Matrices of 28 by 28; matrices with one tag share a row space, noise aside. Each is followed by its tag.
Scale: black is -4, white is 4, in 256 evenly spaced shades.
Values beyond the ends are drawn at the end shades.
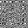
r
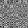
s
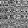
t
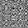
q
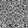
r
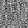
q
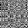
t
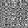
q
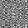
q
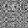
q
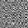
q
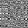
t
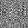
r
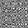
q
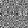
s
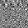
q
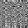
q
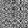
q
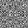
r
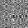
q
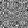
s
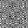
r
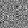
s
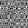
t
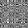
s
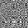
q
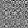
q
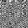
r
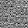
t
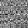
t
